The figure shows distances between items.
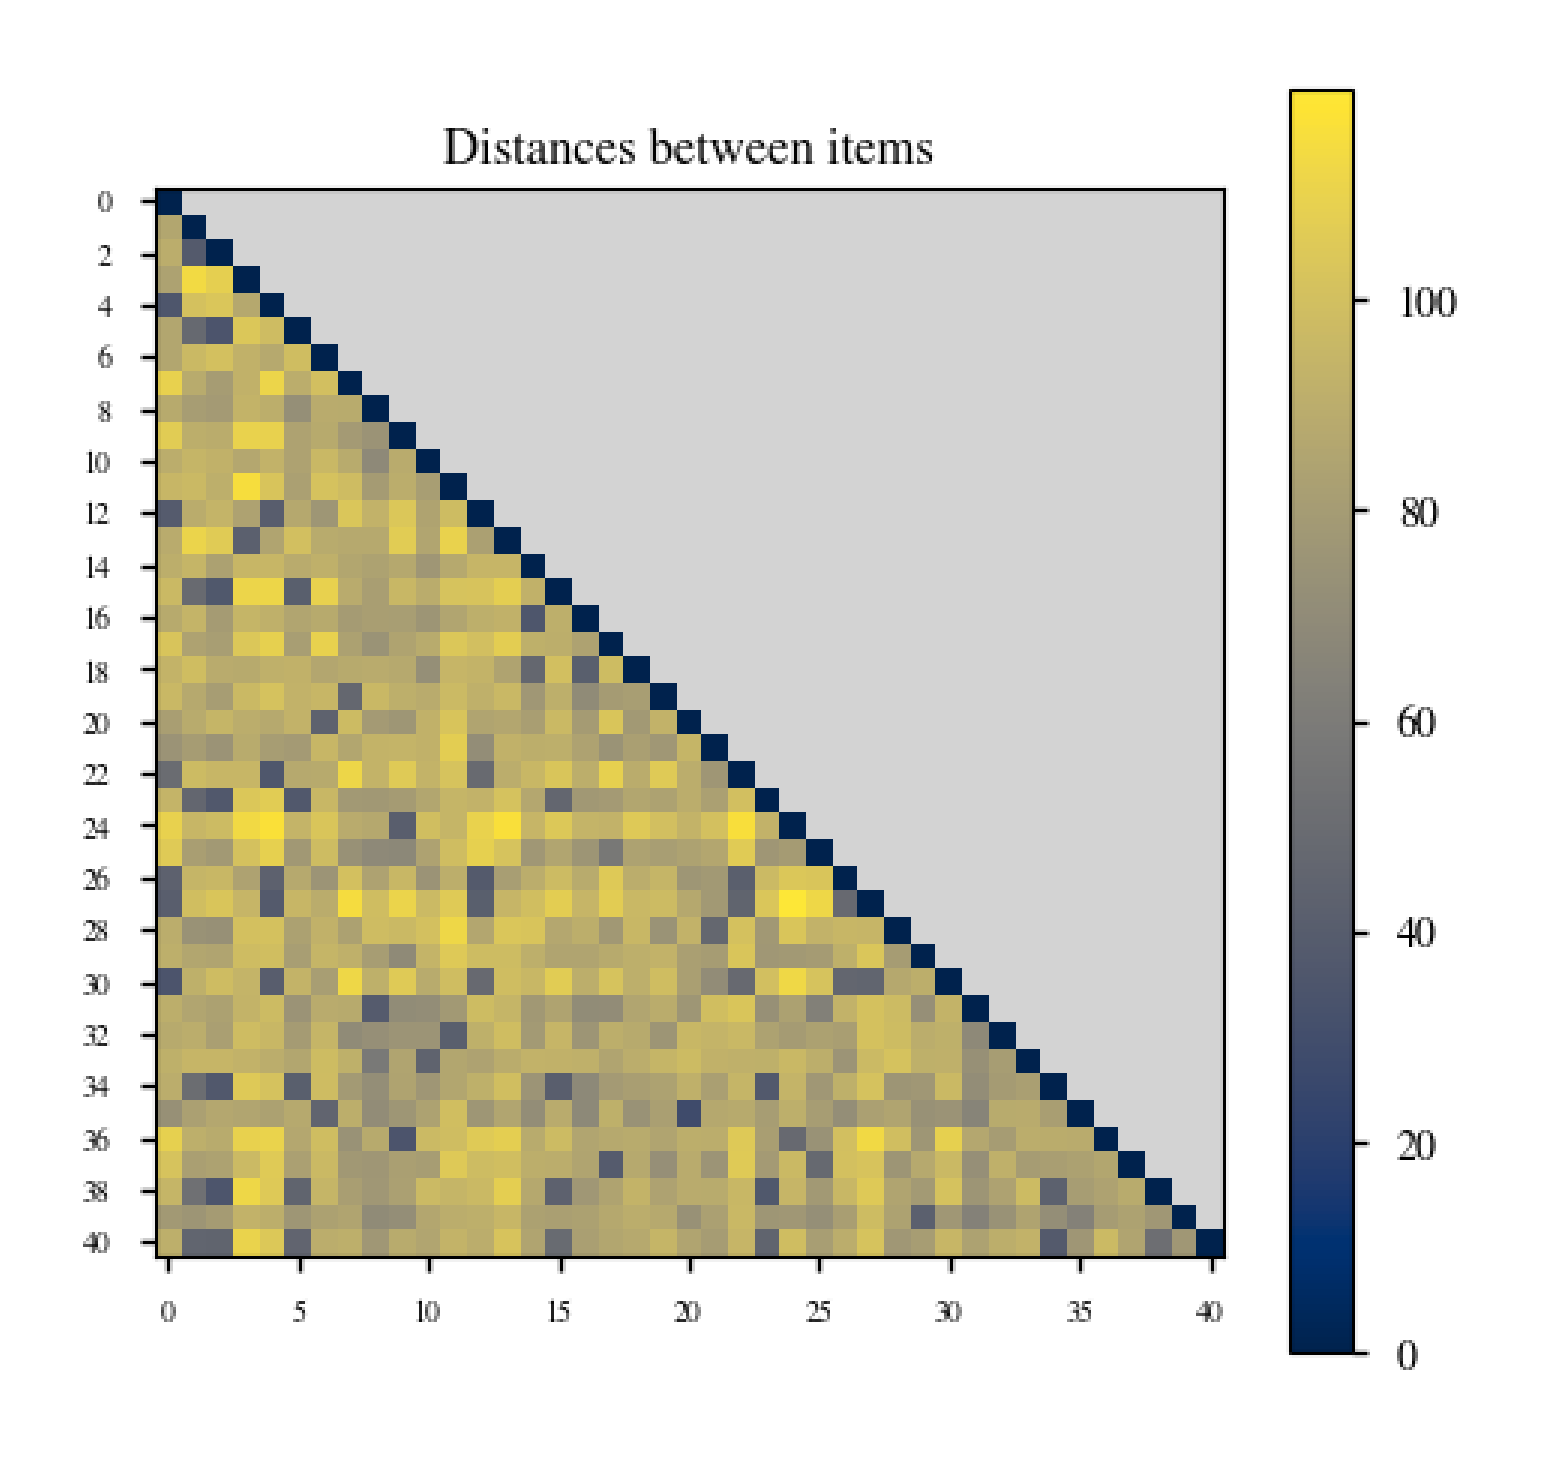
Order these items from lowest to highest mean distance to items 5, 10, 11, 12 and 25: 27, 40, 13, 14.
40, 14, 27, 13
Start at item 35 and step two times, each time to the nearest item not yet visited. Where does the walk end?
6
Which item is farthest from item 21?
11
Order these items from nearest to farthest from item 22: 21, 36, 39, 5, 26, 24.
26, 21, 5, 39, 36, 24
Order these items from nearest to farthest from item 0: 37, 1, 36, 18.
1, 18, 37, 36
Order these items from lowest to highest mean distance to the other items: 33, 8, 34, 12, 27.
34, 8, 12, 33, 27
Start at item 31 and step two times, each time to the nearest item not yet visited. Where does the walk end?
33
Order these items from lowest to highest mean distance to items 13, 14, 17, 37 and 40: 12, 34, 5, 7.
34, 5, 7, 12
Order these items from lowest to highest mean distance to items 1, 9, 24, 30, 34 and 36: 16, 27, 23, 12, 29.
23, 29, 16, 12, 27
